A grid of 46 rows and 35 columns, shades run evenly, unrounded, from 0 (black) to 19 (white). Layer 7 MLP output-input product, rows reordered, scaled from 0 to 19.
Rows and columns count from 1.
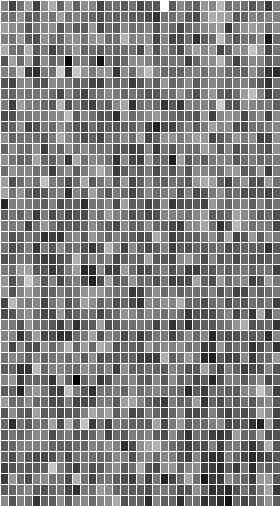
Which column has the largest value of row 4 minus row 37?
28
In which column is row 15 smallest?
22
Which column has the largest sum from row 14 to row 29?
4
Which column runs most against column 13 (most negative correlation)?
35
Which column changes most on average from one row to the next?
34
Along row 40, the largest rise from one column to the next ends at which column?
30
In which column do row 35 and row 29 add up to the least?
10
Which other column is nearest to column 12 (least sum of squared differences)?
2
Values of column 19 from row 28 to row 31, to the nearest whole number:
10 10 8 7
